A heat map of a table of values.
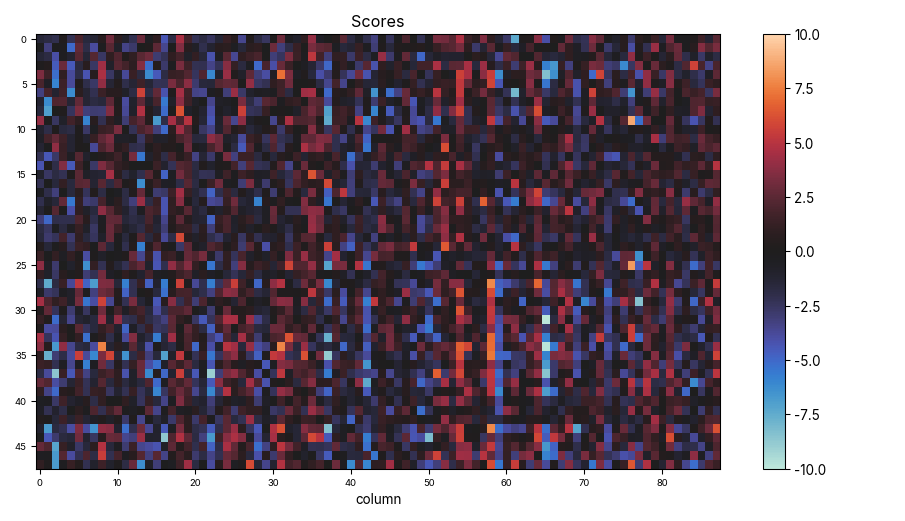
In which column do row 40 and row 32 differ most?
76
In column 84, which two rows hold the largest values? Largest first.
3, 46
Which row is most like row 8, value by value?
7
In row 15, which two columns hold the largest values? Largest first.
35, 9
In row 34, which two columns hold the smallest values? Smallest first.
65, 2
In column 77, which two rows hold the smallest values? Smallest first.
29, 24
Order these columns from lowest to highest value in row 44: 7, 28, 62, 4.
28, 7, 4, 62
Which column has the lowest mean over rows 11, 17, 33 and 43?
37
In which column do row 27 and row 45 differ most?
1
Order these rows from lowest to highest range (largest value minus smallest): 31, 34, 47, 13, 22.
13, 22, 47, 31, 34
